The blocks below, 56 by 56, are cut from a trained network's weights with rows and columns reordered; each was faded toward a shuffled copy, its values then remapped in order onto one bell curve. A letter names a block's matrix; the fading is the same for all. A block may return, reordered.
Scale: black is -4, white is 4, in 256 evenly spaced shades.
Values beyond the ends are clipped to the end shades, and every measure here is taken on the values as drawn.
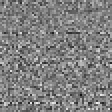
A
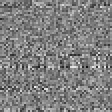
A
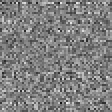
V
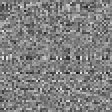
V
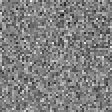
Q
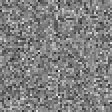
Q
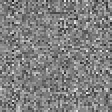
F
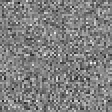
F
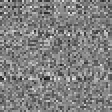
V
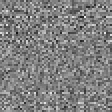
V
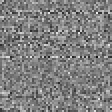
A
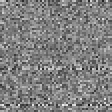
A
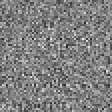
F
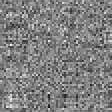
F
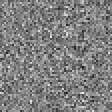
Q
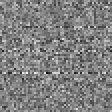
A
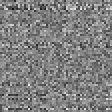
V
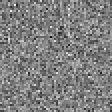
Q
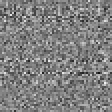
V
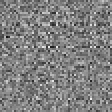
V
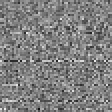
A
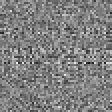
A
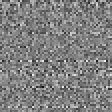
V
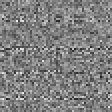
V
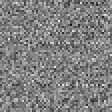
F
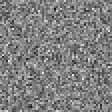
Q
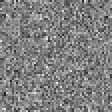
F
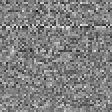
A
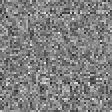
F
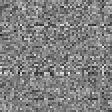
V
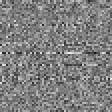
A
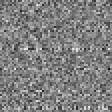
V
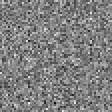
Q
